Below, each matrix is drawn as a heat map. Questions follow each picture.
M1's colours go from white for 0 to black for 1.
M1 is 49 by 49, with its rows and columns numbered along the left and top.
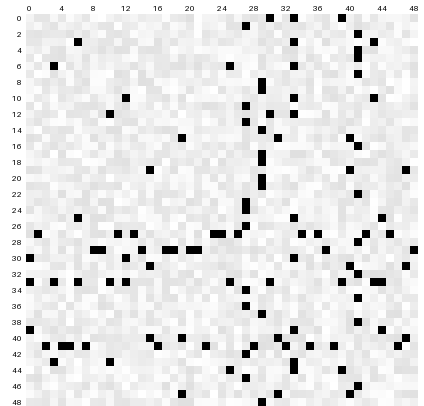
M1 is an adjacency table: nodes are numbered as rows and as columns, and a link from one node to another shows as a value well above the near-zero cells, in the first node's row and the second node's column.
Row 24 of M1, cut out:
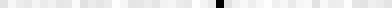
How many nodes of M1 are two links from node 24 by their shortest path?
9
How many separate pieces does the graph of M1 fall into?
5
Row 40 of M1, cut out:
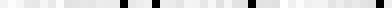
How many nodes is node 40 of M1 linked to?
4
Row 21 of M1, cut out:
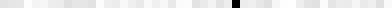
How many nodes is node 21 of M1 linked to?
1
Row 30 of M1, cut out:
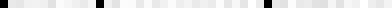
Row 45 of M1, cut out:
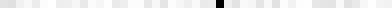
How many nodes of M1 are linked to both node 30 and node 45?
0
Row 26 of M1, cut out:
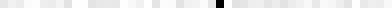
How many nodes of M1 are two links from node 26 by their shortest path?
9
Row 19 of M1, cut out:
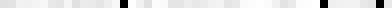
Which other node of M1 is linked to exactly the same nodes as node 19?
node 31
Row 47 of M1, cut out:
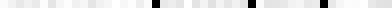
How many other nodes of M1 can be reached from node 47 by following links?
4
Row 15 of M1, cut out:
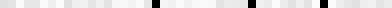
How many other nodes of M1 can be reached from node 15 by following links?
4
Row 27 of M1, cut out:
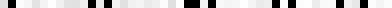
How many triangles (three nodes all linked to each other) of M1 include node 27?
0
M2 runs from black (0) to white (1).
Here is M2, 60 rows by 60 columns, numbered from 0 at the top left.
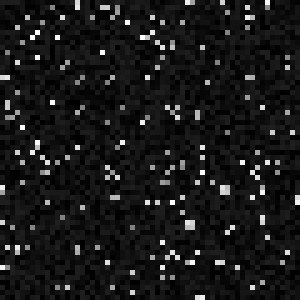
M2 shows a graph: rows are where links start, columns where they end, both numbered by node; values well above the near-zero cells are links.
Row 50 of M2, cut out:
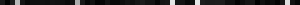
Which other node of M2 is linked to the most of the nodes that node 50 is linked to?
node 22
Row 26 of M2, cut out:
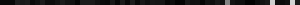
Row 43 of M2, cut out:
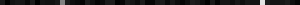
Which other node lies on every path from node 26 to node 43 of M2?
node 45
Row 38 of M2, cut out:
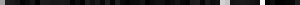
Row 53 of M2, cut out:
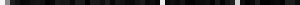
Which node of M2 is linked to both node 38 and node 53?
node 0
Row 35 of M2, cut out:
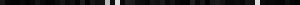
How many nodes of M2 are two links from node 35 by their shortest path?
9
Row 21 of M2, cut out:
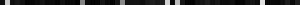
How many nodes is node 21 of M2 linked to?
6
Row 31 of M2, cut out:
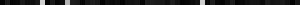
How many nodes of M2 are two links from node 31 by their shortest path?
7
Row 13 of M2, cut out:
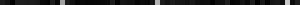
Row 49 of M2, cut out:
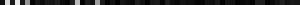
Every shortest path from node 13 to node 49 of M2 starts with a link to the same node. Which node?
node 12
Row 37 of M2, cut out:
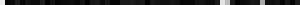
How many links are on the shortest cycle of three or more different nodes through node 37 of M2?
3
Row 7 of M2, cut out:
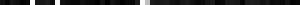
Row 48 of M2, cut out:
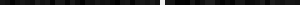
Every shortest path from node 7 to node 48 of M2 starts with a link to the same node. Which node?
node 11
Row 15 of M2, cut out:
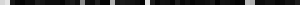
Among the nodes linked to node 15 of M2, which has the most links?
node 1
